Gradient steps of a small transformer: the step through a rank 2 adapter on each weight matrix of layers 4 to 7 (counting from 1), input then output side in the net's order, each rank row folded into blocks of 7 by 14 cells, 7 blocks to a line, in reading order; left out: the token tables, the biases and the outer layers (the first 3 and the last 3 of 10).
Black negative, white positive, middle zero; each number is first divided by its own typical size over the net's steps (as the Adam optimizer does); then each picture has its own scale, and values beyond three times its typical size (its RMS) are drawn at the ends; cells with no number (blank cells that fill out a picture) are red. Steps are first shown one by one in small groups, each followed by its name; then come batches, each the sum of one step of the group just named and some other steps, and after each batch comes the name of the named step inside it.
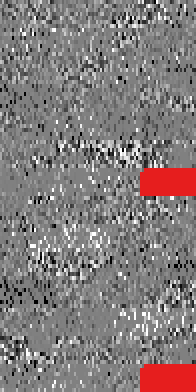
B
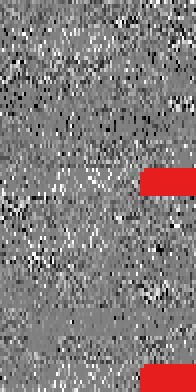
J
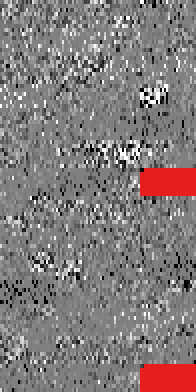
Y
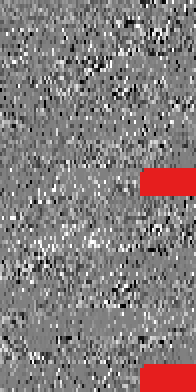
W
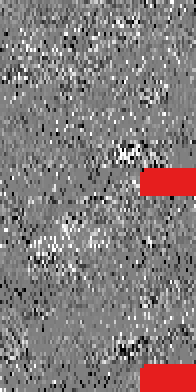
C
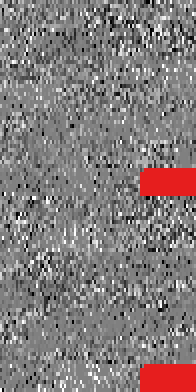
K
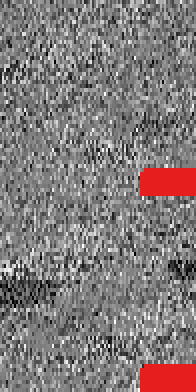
B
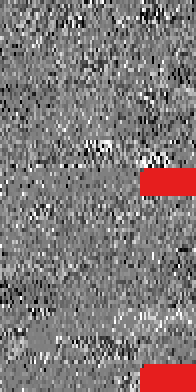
Y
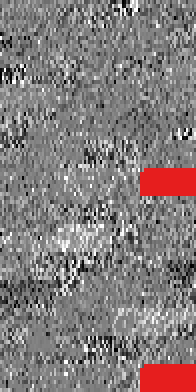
Y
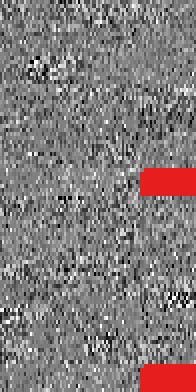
K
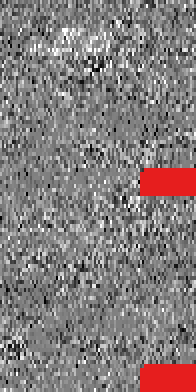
W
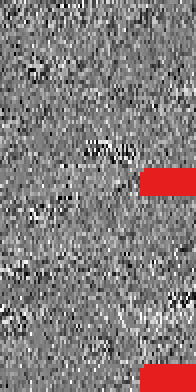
W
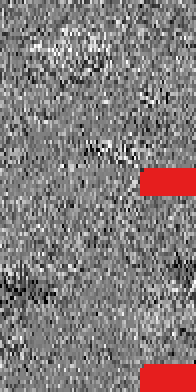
Y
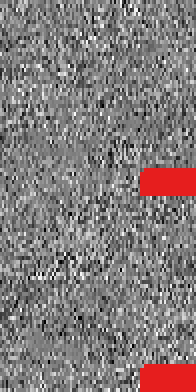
C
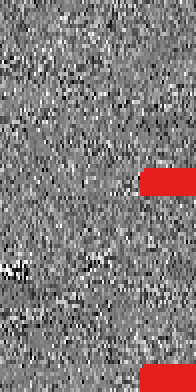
K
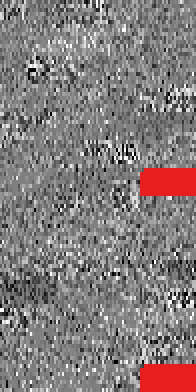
Y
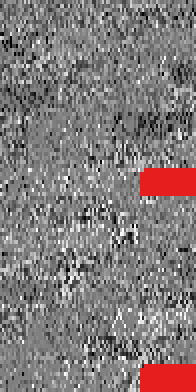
J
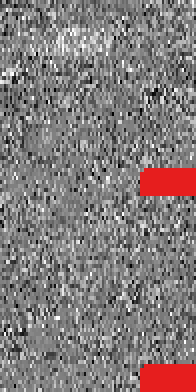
J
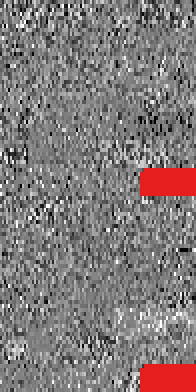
Y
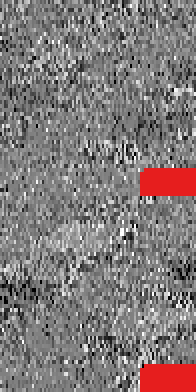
C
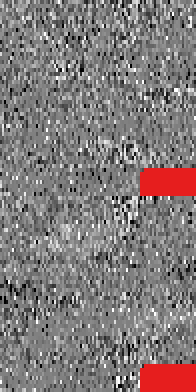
C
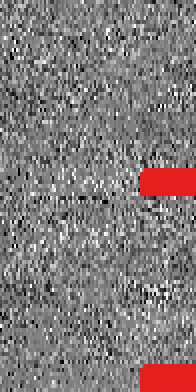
B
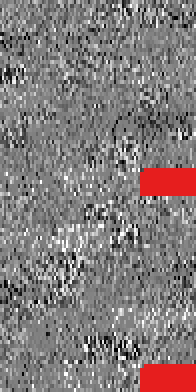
Y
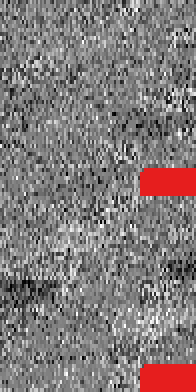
C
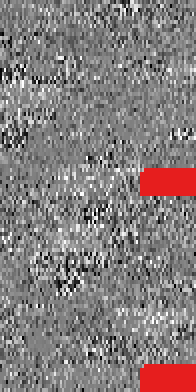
K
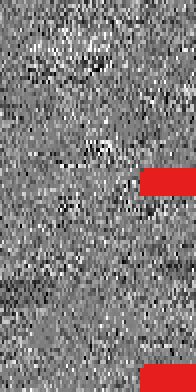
W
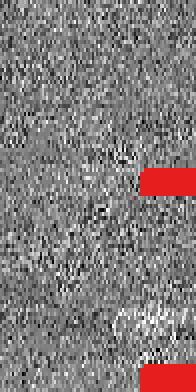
B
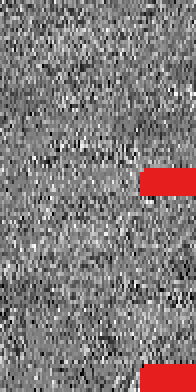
B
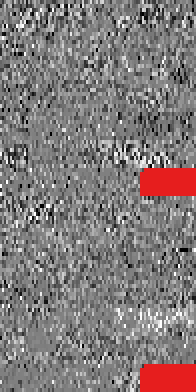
Y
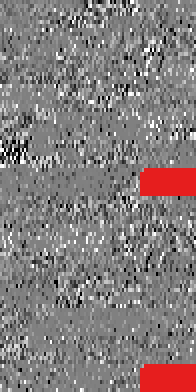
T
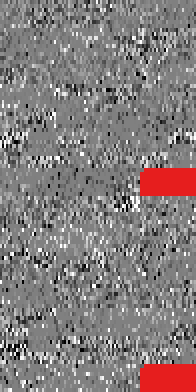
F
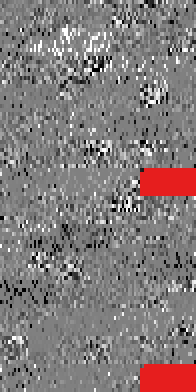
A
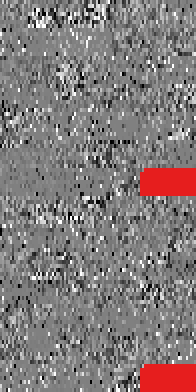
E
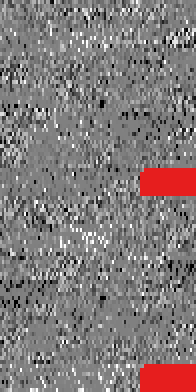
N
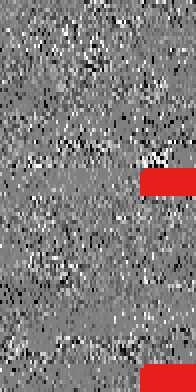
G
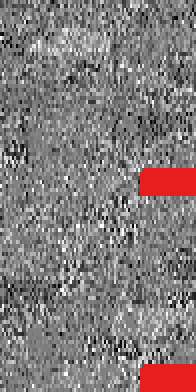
A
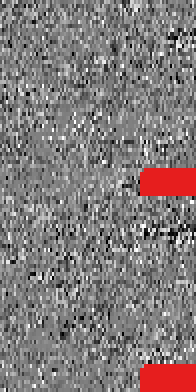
E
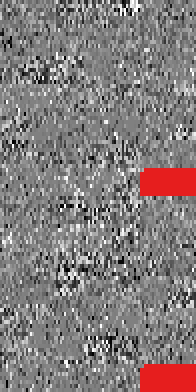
T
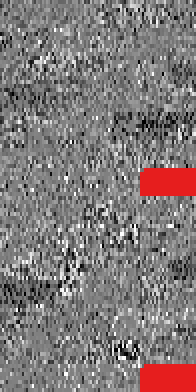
G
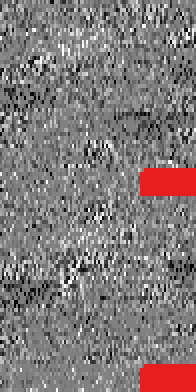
N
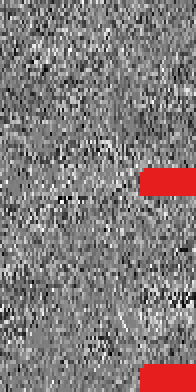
A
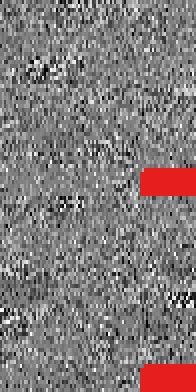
T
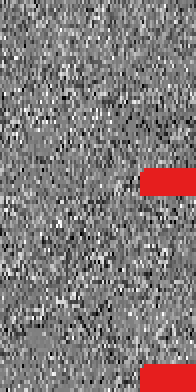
E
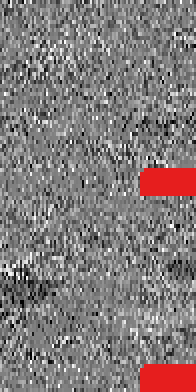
G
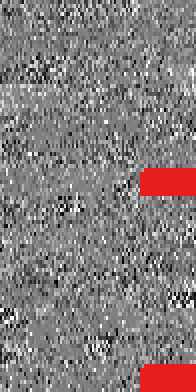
T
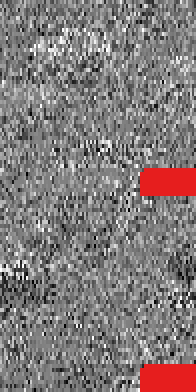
A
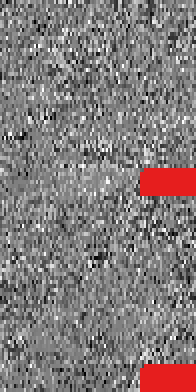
A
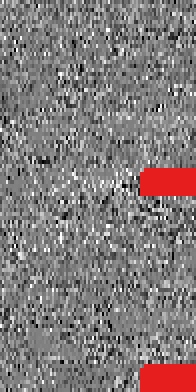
E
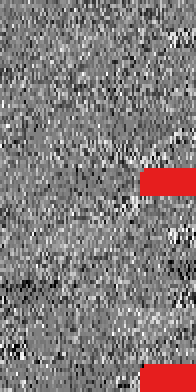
F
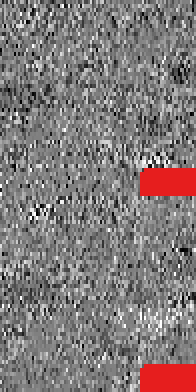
G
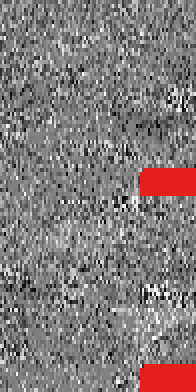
F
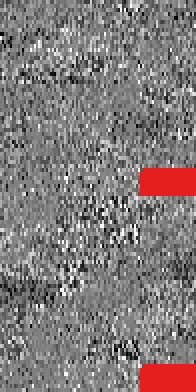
A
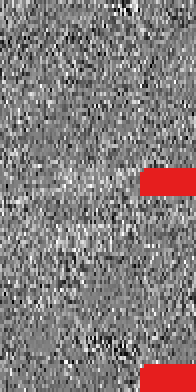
G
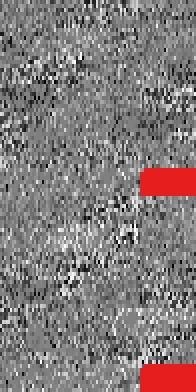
F
